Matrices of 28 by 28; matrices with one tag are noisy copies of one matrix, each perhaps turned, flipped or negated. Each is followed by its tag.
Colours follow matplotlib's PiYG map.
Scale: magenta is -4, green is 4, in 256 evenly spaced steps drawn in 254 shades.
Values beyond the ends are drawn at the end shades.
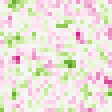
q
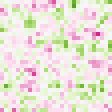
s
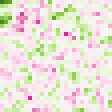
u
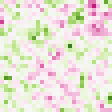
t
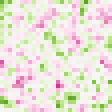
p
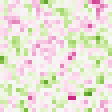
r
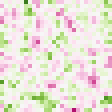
p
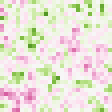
t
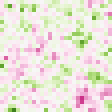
t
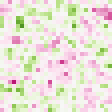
r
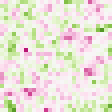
p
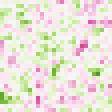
r
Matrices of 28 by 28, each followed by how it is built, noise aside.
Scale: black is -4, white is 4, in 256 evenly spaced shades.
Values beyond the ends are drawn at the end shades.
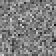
noise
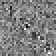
banded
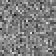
noise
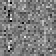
uneven columns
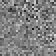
upper triangular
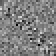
banded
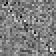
banded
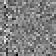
uneven columns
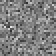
noise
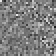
upper triangular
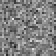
repeating rows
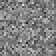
repeating rows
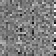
uneven columns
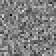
noise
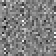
uneven columns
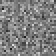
noise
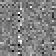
uneven columns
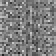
repeating rows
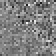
upper triangular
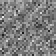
Hankel
